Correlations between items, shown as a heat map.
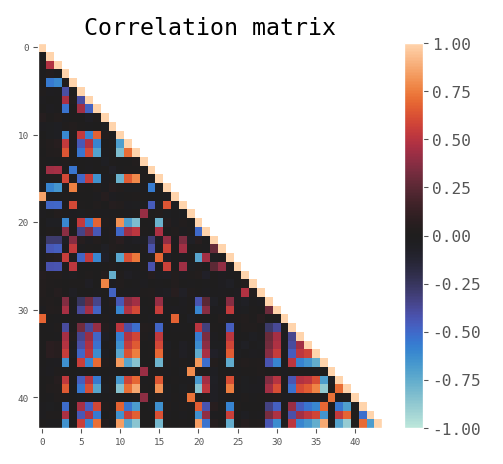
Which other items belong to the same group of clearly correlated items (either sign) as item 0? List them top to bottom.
17, 31
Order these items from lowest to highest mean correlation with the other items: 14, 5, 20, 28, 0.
20, 5, 14, 28, 0
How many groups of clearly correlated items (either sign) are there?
6
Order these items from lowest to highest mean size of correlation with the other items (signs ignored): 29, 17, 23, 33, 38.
17, 23, 29, 33, 38
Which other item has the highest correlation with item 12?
39
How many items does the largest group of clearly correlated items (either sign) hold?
23
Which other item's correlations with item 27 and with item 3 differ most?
8
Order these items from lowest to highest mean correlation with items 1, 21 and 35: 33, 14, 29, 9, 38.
9, 14, 29, 33, 38
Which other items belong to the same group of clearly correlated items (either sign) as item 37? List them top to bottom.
13, 19, 40
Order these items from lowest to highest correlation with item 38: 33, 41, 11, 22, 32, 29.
41, 32, 22, 29, 33, 11
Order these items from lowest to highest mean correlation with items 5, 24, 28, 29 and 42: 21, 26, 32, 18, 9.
32, 9, 18, 26, 21
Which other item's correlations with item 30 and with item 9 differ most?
26
